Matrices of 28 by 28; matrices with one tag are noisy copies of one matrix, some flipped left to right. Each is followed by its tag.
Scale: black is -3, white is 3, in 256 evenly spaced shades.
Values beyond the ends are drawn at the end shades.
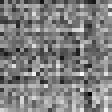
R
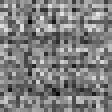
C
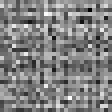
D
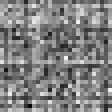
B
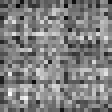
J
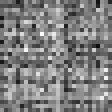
J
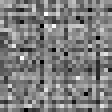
D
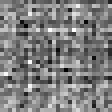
R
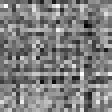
R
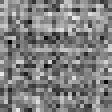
C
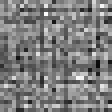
D
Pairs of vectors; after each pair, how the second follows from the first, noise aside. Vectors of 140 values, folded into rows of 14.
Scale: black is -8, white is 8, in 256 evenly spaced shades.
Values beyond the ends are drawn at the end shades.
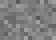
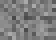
wrapped around, negated.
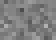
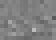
reversed, negated, partly zeroed.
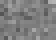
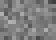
sign-scrambled.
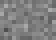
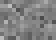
shuffled.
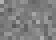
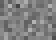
wrapped around, negated.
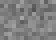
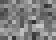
reversed, negated, scaled up.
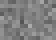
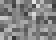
reversed, negated, scaled up.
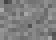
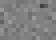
wrapped around, partly zeroed.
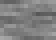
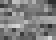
reversed, negated, scaled up.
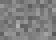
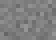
negated, shrunk.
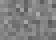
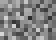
reversed, negated, scaled up.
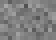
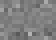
reversed, negated, partly zeroed.
